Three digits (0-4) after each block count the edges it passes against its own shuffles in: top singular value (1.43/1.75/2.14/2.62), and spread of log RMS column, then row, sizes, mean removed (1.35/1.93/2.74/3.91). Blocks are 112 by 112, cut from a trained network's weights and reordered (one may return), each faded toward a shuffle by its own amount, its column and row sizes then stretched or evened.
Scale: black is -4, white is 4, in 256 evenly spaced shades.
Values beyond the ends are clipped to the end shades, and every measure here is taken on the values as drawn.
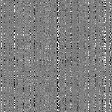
3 4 2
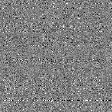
2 2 3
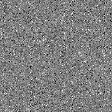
2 2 1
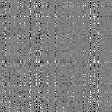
4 4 3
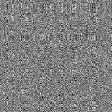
4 3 0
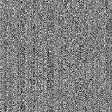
3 2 0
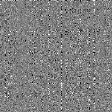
2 3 2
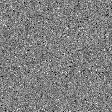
0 0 1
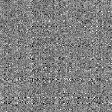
2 1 3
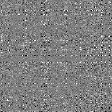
1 3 3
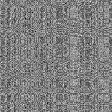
4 1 1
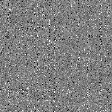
0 3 1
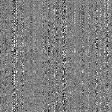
2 4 1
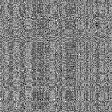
4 1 2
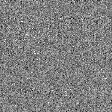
0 0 2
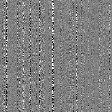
3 4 0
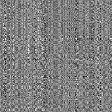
4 3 2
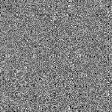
2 2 2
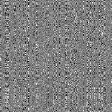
4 4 0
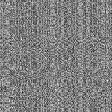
4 0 1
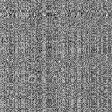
4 1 2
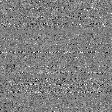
0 0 3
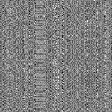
4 3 0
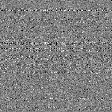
3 0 3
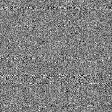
2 0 3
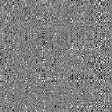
3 3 2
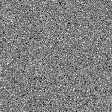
2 0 1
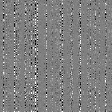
3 4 1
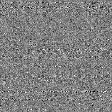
1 0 3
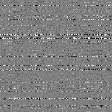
3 2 4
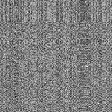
4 0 1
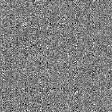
1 3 2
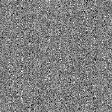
1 3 0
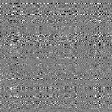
4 2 4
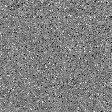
1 0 1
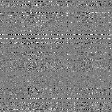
2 2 4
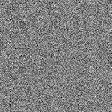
3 1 1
